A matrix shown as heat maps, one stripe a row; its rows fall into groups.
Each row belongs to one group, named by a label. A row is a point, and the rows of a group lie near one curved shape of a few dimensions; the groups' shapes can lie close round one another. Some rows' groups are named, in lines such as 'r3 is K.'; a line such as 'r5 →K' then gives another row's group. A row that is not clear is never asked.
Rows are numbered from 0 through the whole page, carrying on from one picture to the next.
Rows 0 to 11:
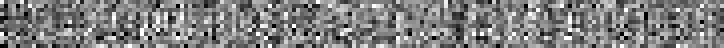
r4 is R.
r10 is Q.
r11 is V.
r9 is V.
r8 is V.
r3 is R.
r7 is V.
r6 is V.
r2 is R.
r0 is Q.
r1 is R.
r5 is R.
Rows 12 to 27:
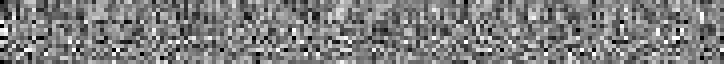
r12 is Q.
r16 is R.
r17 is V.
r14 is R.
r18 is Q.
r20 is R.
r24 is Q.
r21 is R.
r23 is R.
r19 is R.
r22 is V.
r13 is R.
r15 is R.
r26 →R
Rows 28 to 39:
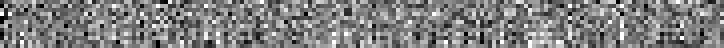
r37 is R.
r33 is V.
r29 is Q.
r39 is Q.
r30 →R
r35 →R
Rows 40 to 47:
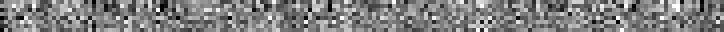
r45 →Q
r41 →R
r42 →R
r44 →Q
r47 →Q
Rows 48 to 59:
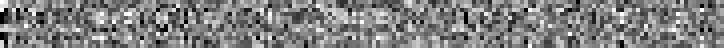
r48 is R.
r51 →V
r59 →Q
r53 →V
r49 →R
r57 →V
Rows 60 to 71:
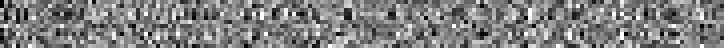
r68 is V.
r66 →R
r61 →V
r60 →Q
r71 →R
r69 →R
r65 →Q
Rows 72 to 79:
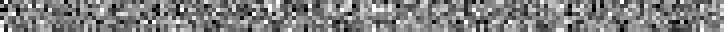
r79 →Q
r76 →V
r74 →R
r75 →V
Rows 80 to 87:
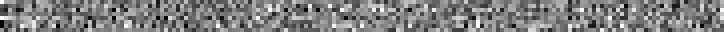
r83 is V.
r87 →R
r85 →Q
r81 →R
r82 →Q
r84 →V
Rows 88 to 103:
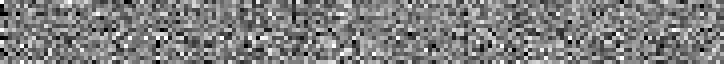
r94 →Q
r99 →Q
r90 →Q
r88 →V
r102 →Q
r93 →V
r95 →R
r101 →R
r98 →R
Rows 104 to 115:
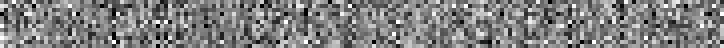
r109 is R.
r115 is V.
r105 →V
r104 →R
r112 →V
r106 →Q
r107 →Q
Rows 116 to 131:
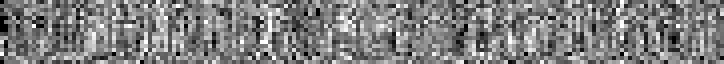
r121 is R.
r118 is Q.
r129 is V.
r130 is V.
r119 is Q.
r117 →V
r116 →V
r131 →V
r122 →V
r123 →R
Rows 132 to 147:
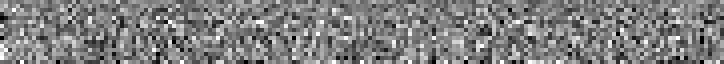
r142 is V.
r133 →R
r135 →V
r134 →R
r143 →V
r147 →Q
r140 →Q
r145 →R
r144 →R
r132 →Q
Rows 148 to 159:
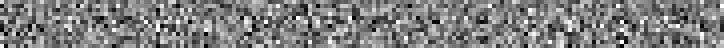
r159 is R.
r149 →Q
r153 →V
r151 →R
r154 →R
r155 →R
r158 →R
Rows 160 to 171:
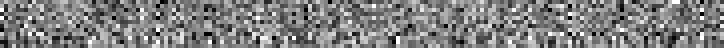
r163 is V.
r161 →R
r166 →Q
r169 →V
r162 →V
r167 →V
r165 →V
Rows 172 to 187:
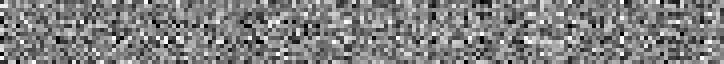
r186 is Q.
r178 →R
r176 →Q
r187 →V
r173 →R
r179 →V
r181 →V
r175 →Q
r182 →Q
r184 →Q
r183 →V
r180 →V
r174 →R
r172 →V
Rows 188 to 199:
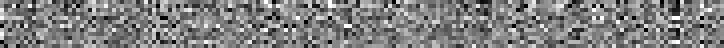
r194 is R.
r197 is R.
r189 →R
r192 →R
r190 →Q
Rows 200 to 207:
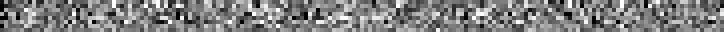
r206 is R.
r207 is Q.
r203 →V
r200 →R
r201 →V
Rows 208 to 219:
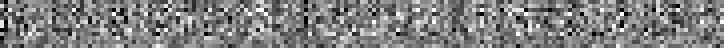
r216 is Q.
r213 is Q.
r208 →Q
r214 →R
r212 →Q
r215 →V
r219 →Q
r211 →V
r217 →Q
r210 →Q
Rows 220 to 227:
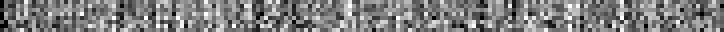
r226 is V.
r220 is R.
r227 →Q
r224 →V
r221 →V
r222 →V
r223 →R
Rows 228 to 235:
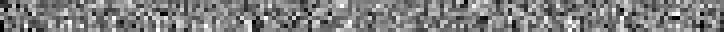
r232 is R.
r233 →V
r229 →R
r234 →R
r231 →R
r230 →R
